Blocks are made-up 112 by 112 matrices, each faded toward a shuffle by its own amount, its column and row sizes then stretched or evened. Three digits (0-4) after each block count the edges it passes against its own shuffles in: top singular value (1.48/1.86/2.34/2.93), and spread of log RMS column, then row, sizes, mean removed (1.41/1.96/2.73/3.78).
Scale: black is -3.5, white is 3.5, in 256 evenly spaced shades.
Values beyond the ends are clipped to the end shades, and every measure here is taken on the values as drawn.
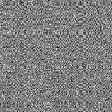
4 0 1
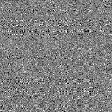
3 1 3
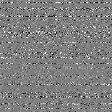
3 0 4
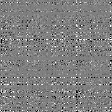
2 3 4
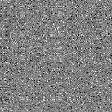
3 0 2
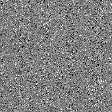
0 2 0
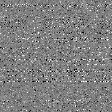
1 1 3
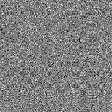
3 0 0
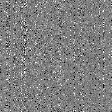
1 3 1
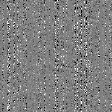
0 4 0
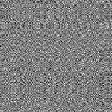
4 1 2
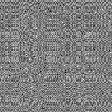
4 0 1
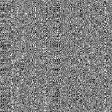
3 3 0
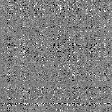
2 3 3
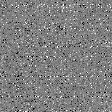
0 1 3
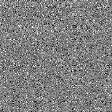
2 1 2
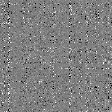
0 3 2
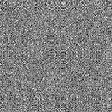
3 0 2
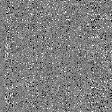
1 3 1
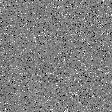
0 0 1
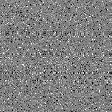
3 0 1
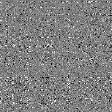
1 2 3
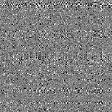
3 2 3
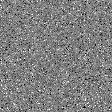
0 1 0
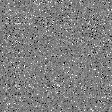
1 1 1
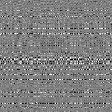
4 0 4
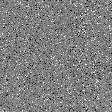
0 1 0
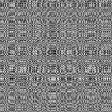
4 2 4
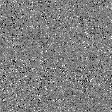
0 1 2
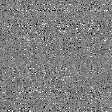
0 1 3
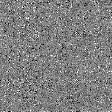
1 2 1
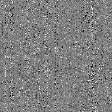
1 3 0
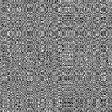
4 2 0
